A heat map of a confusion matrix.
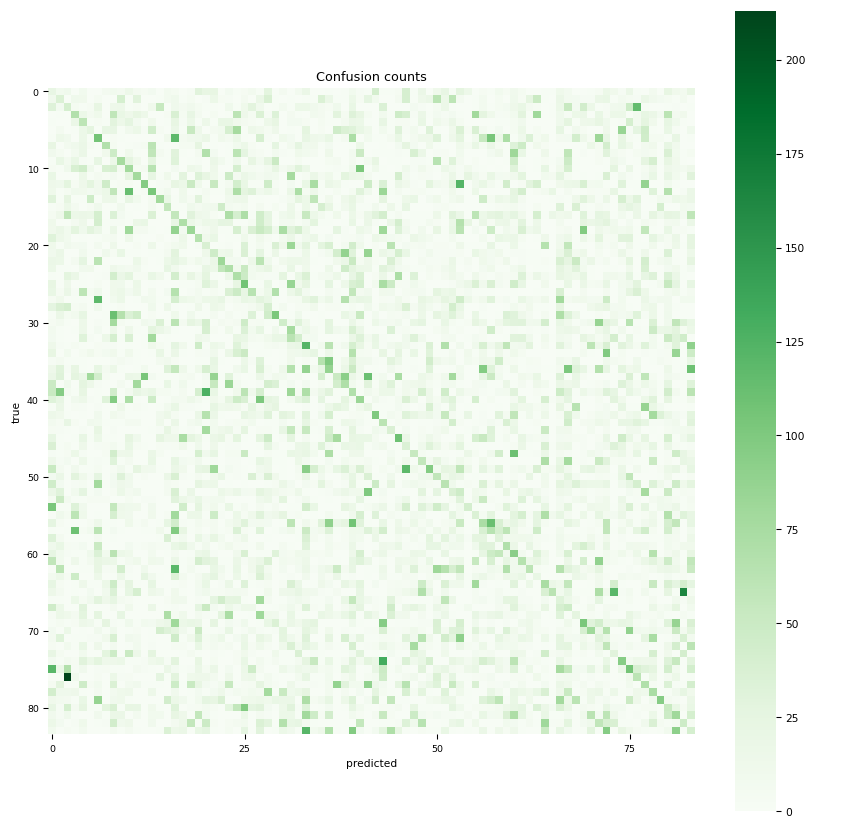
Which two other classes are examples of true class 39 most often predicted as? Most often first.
20, 1
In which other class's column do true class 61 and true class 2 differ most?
76
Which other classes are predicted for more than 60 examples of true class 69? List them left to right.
16, 43, 81
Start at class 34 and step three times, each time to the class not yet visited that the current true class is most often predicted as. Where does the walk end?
60
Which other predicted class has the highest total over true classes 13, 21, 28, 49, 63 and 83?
33
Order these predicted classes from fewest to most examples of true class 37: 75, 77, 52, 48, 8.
8, 48, 75, 77, 52
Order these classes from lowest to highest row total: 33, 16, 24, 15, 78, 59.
15, 59, 78, 24, 33, 16
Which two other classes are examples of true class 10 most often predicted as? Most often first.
40, 13
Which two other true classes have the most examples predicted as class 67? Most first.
36, 48
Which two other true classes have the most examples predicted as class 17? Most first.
45, 54
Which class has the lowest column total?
65
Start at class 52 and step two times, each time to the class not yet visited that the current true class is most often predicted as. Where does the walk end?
77
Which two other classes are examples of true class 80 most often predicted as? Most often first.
25, 24
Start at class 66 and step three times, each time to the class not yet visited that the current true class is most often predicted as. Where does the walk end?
16
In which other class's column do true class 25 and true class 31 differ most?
43
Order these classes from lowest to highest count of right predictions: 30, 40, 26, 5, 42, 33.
5, 30, 26, 40, 42, 33
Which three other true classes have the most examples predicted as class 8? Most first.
29, 40, 30
